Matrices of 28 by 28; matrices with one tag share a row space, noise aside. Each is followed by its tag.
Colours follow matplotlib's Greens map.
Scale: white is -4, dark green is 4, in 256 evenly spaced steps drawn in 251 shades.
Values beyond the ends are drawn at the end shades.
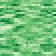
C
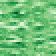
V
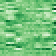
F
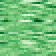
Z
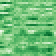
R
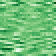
C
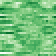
C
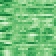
R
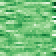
F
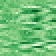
Z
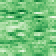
V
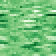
Z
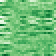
R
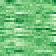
F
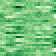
F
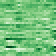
F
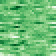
V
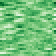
C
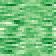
C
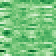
R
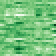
F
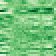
R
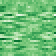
C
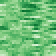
Z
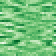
C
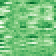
R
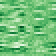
V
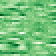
V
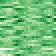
C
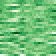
V
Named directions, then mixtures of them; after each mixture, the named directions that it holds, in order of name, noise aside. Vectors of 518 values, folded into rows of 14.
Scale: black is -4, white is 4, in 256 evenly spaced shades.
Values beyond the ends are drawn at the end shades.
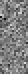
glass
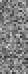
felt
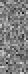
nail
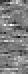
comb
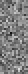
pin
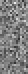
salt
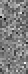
glass.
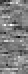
comb.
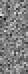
glass, pin.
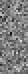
glass, pin.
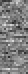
comb, felt.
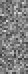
felt, glass, pin.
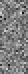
glass, nail.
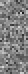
comb, nail.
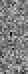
felt, nail, pin.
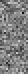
comb, glass, nail.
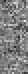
comb, salt.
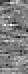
comb.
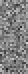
glass, salt.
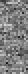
comb, nail.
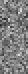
glass, nail, pin.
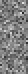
felt, glass, nail.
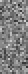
felt, salt.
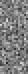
nail, pin.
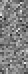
felt, glass.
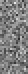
salt.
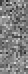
comb, salt.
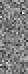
glass, nail.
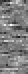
comb.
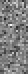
comb, glass, salt.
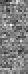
comb, felt, pin.
